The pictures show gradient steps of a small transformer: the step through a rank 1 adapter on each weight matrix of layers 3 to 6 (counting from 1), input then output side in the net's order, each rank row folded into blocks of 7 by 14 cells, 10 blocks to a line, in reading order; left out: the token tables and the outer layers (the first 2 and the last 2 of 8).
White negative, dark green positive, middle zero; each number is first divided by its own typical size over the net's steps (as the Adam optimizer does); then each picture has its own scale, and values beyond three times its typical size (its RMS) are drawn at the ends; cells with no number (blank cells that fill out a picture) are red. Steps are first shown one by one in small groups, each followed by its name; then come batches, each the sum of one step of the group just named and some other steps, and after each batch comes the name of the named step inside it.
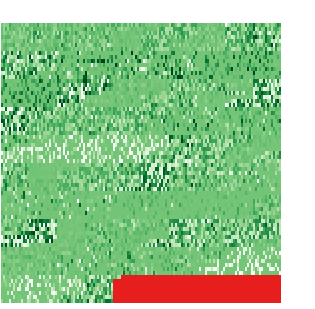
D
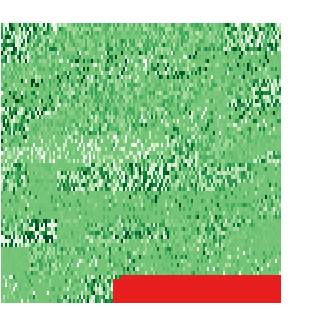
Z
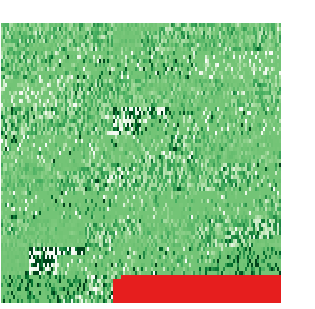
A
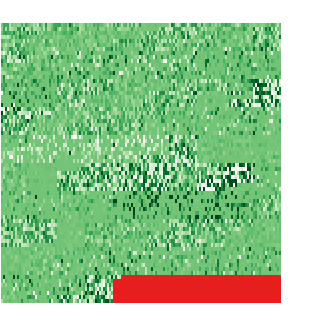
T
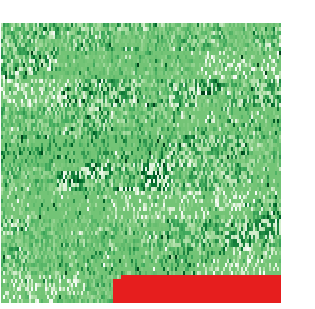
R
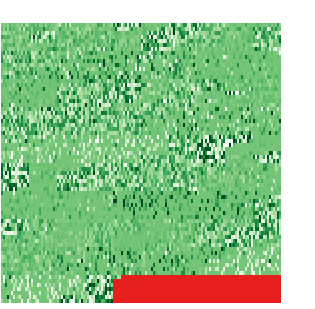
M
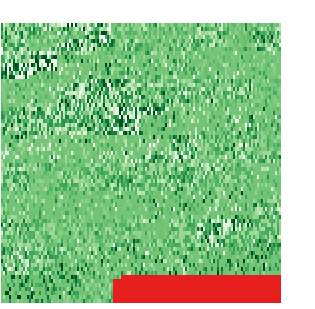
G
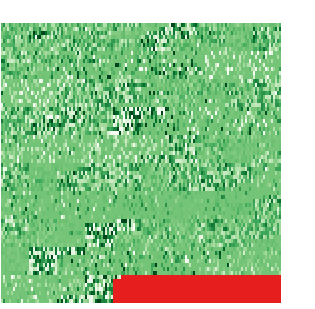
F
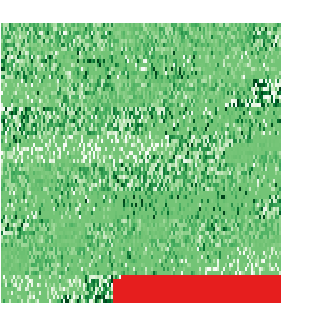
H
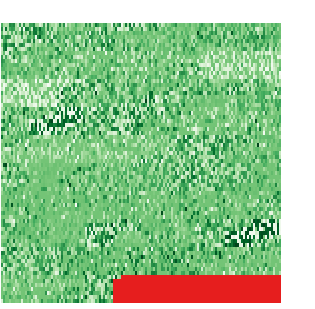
F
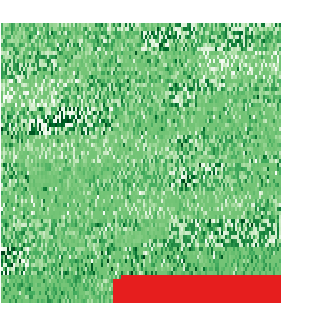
G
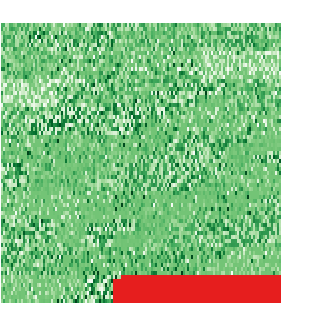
F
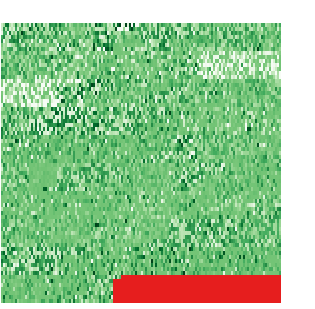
A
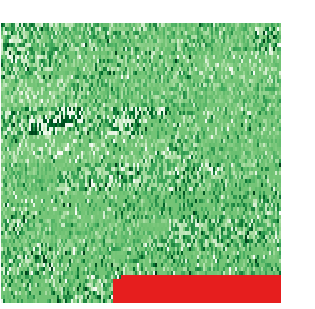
A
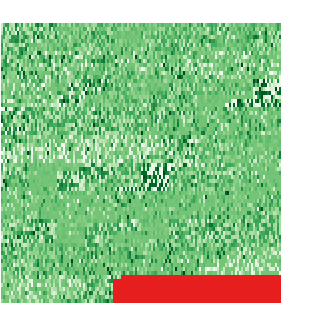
D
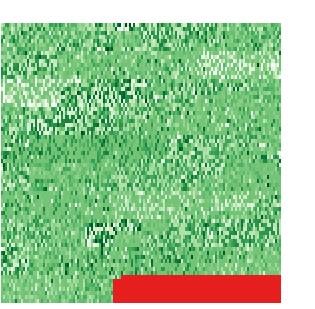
R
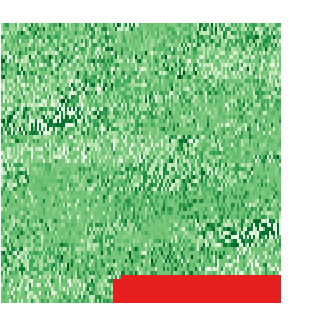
D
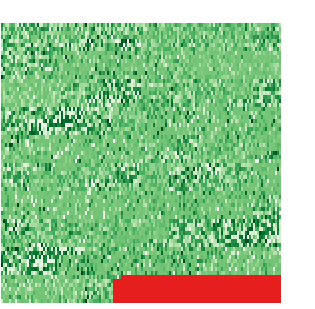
G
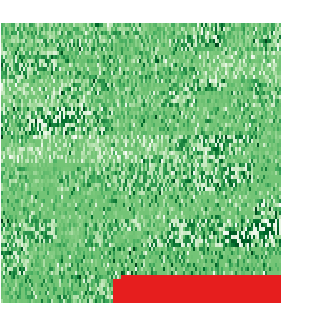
T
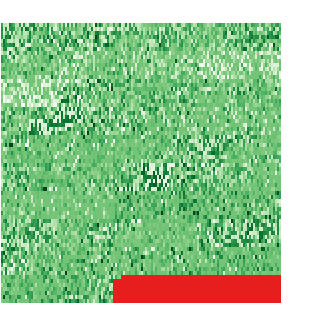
G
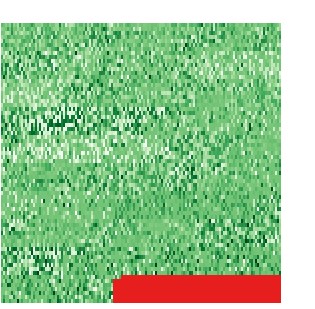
A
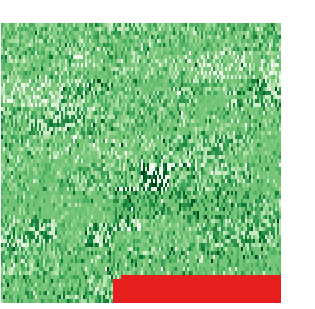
T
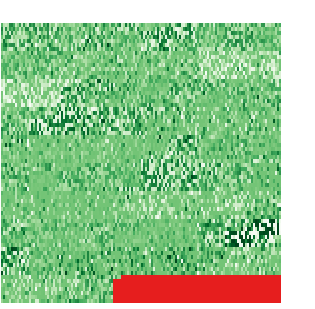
R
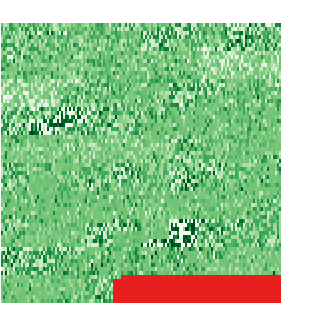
H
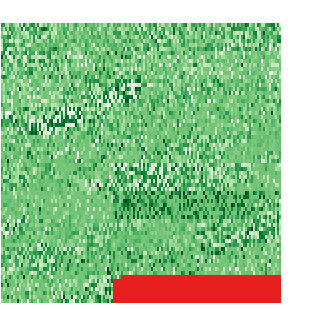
M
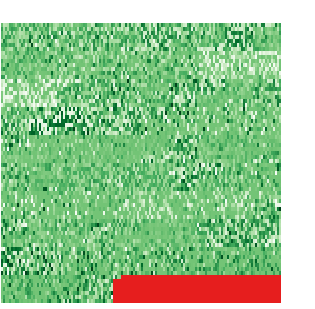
A
